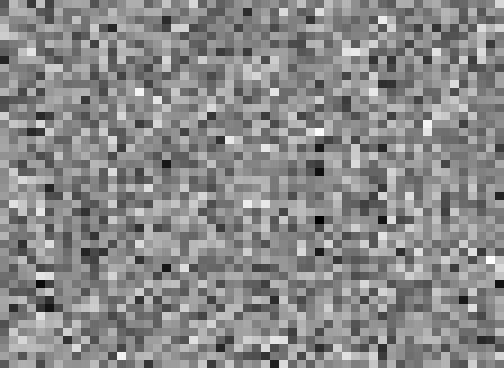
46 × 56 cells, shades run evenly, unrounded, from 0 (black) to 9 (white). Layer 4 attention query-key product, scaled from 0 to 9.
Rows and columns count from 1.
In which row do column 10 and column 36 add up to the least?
32
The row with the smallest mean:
36
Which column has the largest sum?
49
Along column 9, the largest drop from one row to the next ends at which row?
45
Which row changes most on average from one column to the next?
8
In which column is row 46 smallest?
31
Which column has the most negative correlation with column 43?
21
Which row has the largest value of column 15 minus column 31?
38
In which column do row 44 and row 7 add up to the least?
25
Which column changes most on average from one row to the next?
5
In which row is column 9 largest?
44
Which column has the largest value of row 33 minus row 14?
55
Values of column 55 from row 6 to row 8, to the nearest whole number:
2 4 5
